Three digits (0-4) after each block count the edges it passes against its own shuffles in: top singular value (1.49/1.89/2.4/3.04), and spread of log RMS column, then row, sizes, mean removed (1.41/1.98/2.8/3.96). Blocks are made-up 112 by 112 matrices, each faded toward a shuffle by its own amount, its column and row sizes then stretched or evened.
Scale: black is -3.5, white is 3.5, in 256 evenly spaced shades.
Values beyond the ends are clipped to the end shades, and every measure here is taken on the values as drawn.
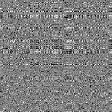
4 1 3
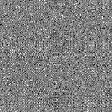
3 0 1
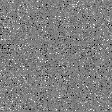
0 1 2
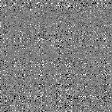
0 3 3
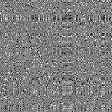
4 1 2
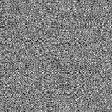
3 0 1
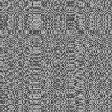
4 0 2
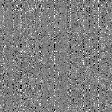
3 3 1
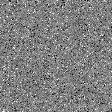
0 1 0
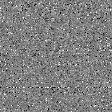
1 0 2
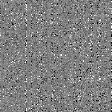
2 3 1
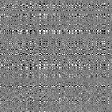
4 3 4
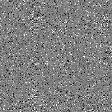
2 1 1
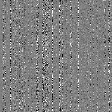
2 4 0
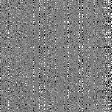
3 4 2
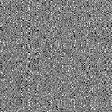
3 2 0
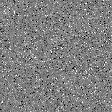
1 0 0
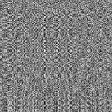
4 3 1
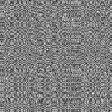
4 1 2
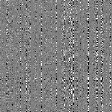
3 4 1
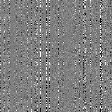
3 4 1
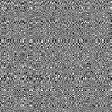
4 2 3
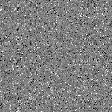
2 1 0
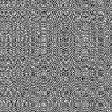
4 1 1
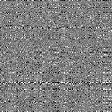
3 1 3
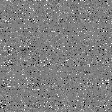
0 1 3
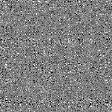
2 2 2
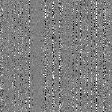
1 4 0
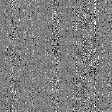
1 4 0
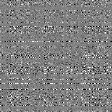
1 3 4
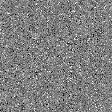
1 2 0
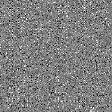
2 2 1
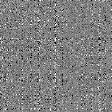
2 3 2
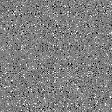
2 1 2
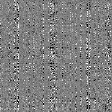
2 4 2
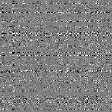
3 2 4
